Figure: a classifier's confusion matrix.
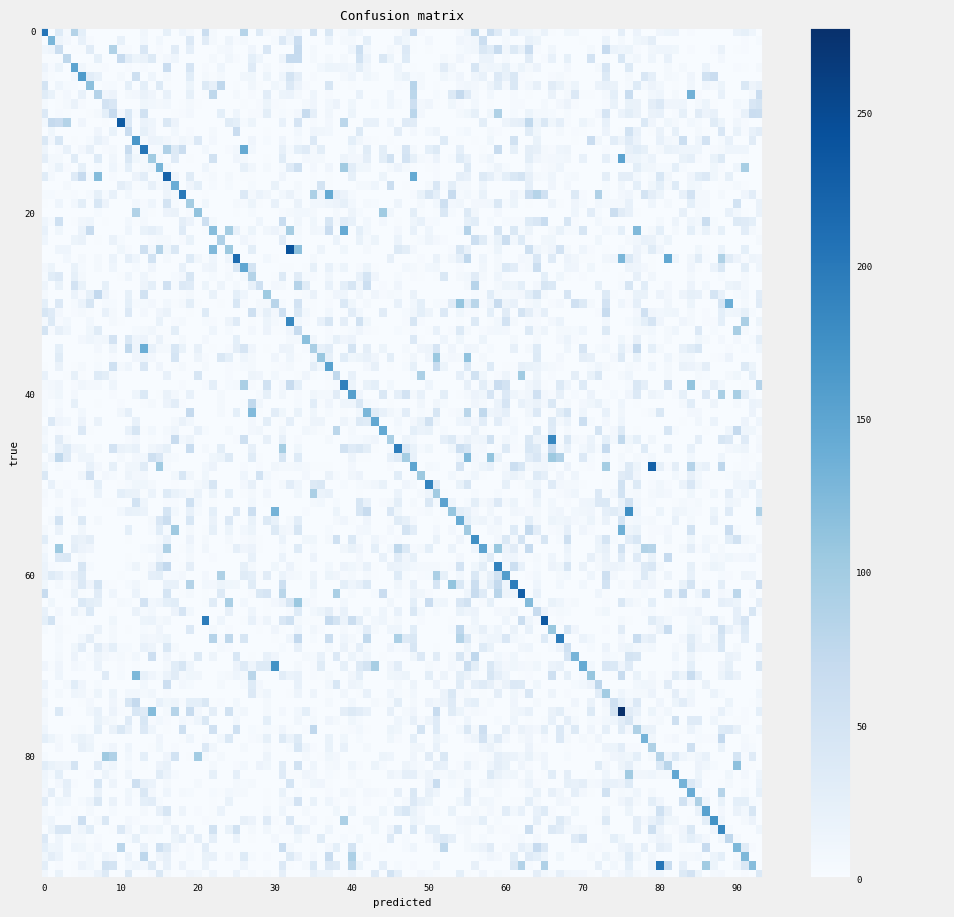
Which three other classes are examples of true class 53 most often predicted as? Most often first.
76, 30, 93
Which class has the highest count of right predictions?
75
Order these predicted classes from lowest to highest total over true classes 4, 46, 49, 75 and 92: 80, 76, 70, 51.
70, 51, 76, 80
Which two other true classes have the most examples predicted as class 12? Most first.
71, 20
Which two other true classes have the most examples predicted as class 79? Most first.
48, 57
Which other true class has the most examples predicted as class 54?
30
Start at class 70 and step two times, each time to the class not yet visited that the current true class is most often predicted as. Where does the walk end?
89
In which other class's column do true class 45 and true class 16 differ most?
66
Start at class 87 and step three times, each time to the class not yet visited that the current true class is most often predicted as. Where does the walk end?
88
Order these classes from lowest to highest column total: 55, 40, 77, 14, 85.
85, 14, 40, 77, 55
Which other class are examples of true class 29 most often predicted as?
7
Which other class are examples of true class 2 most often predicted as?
9
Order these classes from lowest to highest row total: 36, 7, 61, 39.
36, 7, 39, 61
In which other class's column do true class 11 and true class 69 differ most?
56
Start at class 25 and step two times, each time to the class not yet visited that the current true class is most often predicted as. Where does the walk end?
90
